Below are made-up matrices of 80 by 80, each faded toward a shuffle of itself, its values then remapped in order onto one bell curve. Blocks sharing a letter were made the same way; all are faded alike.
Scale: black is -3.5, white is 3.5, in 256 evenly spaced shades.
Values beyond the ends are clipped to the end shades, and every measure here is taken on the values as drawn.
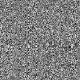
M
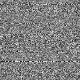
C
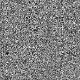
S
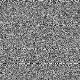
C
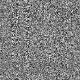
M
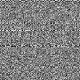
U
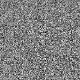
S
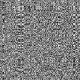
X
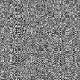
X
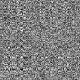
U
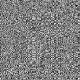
U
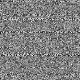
C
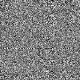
S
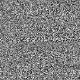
S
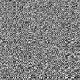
U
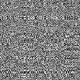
U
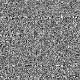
S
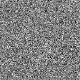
S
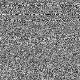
C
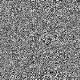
S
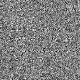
S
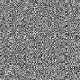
X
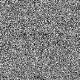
S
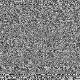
C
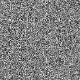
M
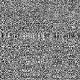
U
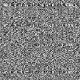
U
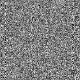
M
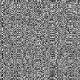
X
